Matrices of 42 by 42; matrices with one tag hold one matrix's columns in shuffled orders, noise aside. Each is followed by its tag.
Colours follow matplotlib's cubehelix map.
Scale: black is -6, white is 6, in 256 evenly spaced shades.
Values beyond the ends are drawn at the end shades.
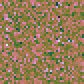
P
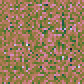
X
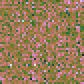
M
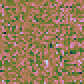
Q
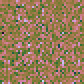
Q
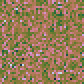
M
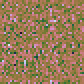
Q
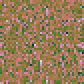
Q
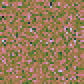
P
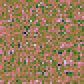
Q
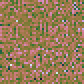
M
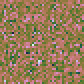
Q
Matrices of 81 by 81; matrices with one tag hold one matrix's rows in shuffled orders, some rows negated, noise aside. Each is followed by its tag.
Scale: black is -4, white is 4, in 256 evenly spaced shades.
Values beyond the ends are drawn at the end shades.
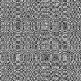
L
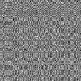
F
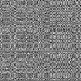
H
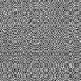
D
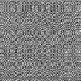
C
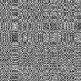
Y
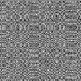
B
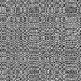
B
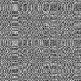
Y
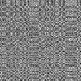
B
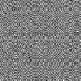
D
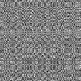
C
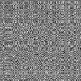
F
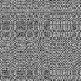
H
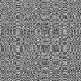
L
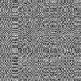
Y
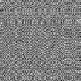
C
